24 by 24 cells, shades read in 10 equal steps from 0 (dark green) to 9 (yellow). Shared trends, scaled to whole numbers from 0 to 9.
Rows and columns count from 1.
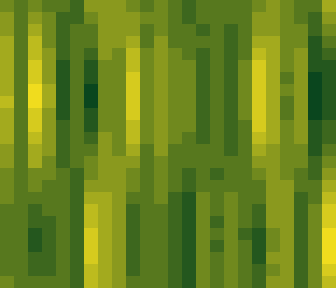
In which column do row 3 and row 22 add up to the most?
24
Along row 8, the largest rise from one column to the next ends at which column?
3
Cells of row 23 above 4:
5
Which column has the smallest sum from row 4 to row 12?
23
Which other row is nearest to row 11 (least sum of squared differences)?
6
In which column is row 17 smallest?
14
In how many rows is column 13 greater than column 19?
3
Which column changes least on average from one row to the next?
2
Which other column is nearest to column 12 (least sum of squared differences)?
4
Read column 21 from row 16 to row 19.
5 5 5 5
